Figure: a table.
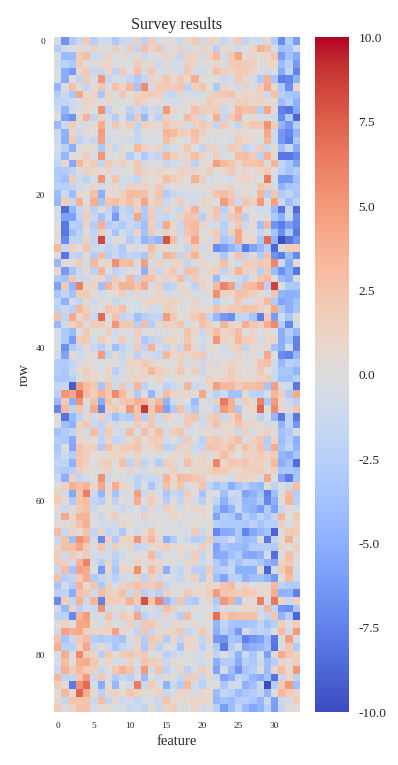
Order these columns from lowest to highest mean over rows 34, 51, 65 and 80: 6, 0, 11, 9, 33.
6, 0, 33, 9, 11
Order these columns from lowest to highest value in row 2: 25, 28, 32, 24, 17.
32, 17, 28, 24, 25
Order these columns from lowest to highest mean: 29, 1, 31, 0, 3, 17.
31, 1, 0, 29, 17, 3
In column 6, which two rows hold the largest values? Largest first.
26, 36
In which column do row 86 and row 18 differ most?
29
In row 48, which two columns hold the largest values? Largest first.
12, 28
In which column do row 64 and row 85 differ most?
30
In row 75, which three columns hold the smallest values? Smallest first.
33, 2, 31
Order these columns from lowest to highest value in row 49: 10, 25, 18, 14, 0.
10, 14, 0, 18, 25
